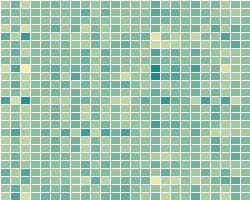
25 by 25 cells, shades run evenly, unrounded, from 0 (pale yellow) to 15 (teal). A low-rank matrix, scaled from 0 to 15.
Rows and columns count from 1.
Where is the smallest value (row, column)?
9, 3
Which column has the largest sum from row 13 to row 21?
16
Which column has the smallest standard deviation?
4
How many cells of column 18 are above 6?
21
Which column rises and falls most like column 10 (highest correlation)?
25
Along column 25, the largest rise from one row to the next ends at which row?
18
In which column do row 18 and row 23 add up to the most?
24
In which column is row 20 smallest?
17
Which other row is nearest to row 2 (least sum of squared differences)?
8
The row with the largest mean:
13
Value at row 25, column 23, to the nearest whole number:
4
